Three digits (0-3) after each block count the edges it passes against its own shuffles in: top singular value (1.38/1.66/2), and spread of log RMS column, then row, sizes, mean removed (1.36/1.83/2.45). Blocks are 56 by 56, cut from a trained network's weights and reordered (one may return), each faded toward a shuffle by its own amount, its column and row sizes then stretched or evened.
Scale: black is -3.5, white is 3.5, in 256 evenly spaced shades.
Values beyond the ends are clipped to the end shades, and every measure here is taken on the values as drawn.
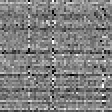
3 2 2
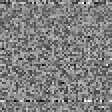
0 0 3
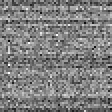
3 1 1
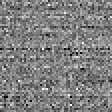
1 1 2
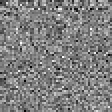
3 0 1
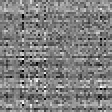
3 3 1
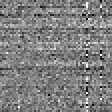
2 2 1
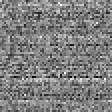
2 0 2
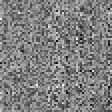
0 3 2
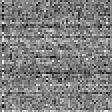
2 2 1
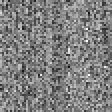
1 2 0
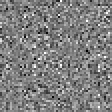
2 2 0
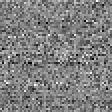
0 0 2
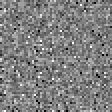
0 1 0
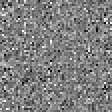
0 2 0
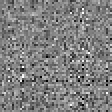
0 3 2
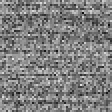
2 0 0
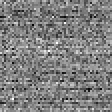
2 1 2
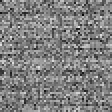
1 2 0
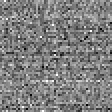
1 0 1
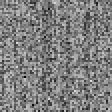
1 0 0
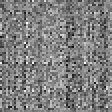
2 2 3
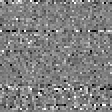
1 0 3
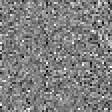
2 2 0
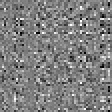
3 3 2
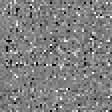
1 2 2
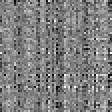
3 3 3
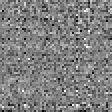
0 2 2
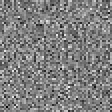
3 0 1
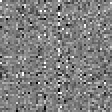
2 3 1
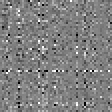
3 3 2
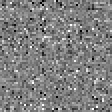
0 1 1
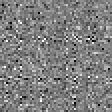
2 2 2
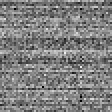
3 1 1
